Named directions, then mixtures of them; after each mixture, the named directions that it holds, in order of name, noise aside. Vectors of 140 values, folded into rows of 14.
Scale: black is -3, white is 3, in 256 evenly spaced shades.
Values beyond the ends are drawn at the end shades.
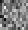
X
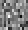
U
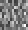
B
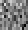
B, U, X.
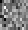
X.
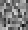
B, U, X.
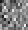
B, X.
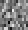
B, U, X.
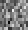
B, U, X.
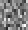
B, U, X.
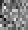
X.
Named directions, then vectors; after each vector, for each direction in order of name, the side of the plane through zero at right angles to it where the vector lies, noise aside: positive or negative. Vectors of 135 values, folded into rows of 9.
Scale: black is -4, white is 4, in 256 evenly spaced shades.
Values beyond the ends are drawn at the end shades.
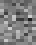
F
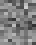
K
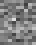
positive, negative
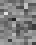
negative, positive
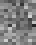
positive, positive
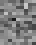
negative, positive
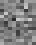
negative, positive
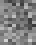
positive, positive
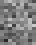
negative, negative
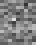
positive, negative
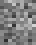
negative, negative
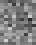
positive, positive
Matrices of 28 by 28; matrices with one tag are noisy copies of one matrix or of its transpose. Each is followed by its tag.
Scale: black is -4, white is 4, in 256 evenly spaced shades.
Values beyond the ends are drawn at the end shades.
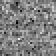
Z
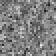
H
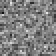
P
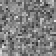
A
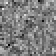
A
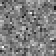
H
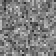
H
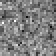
Z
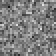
P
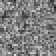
Z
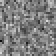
A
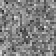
A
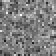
Z
